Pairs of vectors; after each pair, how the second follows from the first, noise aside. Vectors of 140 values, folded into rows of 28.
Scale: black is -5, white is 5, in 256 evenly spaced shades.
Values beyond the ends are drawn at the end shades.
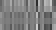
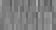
negated, shrunk.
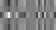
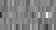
reversed, partly zeroed.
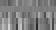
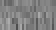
shrunk.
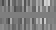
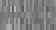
reversed, shrunk.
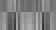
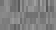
wrapped around, shrunk.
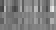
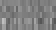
reversed, shrunk.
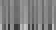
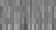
negated, shrunk.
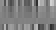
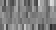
copied.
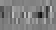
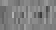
shrunk.
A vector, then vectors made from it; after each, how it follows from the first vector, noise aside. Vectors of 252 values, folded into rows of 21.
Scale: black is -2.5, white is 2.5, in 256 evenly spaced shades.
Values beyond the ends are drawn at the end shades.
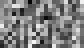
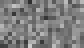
shrunk.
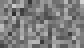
shrunk.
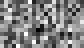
reversed.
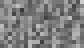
shrunk.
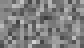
shrunk.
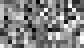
wrapped around, negated.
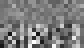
partly zeroed.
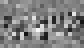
reversed, negated, partly zeroed.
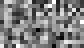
reversed.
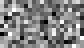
wrapped around, negated.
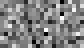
wrapped around, negated, partly zeroed.
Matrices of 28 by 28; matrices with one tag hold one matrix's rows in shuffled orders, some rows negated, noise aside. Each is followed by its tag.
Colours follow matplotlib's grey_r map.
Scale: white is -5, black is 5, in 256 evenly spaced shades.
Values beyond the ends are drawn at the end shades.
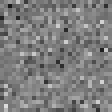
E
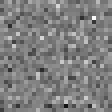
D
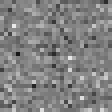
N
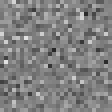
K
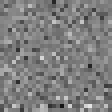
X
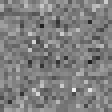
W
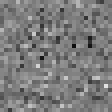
W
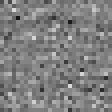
N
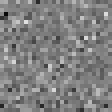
K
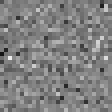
E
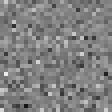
K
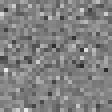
K
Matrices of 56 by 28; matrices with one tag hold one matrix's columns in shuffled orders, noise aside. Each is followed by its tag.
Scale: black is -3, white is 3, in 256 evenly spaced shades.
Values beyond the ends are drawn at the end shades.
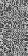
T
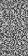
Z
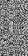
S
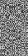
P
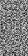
S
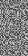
Z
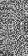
S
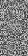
Z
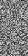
Z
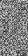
S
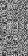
S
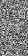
Z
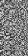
Z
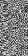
P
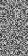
Z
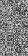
T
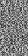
T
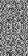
S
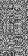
S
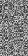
P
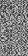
P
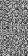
S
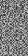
P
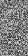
Z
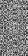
S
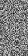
S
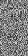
Z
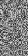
Z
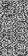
P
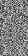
P
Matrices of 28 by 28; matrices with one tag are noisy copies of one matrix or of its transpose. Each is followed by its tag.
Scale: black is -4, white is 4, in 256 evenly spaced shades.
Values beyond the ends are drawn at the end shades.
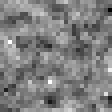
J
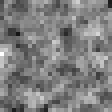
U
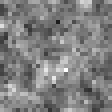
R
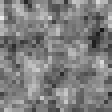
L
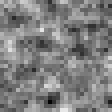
J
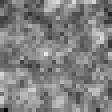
U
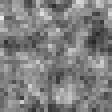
L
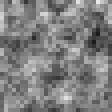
L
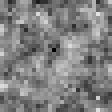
R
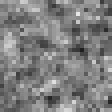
J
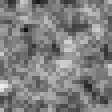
R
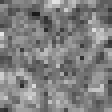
U
